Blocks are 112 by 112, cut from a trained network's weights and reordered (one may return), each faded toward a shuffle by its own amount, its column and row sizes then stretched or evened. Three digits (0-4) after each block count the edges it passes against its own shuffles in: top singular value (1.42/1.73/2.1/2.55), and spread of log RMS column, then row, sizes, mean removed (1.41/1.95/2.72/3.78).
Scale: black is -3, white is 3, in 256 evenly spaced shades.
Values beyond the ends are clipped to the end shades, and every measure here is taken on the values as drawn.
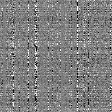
3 4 0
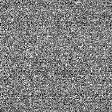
0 2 2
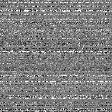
3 1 4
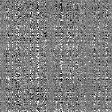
2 4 2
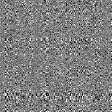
4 3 3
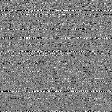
3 0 4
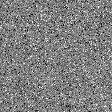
0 0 1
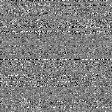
1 1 4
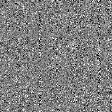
0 3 2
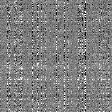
3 4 1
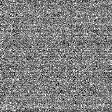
1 2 1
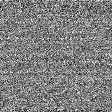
0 0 2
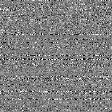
0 1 4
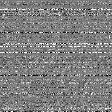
2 1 4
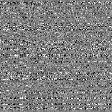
3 0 4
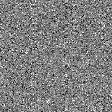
2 1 0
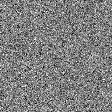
0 0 1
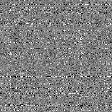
1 2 4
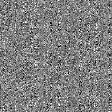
1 3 0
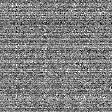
4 2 1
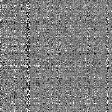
2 4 2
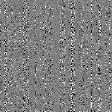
2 4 2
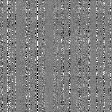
2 4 0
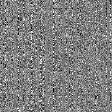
0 4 0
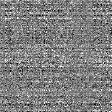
3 3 2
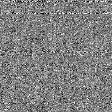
0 0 3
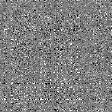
0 3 3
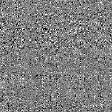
2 3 3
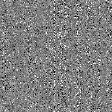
1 3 0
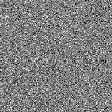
3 0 1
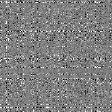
0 3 4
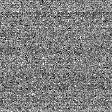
1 2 1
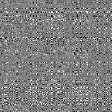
4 3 4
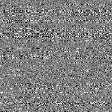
3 0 4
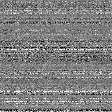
4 1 4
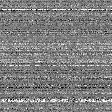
4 0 4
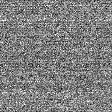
1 1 1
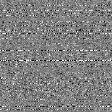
3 0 4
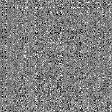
0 3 2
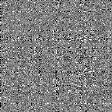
1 3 3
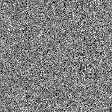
0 2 0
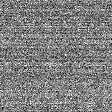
2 2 0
